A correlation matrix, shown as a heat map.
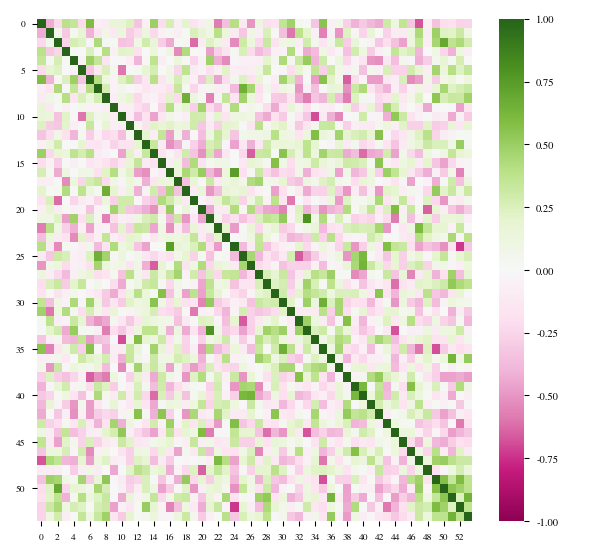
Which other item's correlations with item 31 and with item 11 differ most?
19
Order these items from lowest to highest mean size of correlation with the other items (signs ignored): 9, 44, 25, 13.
9, 13, 25, 44
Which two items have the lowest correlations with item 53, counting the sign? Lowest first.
38, 32
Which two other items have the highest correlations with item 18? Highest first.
8, 49
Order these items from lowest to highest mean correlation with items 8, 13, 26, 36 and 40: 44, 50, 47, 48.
44, 48, 50, 47
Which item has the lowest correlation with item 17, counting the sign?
3
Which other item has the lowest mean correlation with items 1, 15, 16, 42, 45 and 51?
31
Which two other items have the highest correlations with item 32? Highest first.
38, 33
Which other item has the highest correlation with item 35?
30
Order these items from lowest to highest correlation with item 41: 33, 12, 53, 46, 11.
33, 11, 53, 46, 12
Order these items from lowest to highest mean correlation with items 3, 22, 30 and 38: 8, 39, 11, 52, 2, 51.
51, 8, 2, 11, 52, 39
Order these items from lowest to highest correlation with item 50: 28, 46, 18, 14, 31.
46, 31, 14, 18, 28
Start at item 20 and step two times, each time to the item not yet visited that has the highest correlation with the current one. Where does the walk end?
10
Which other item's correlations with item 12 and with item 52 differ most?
49
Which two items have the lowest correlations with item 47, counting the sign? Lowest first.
0, 35
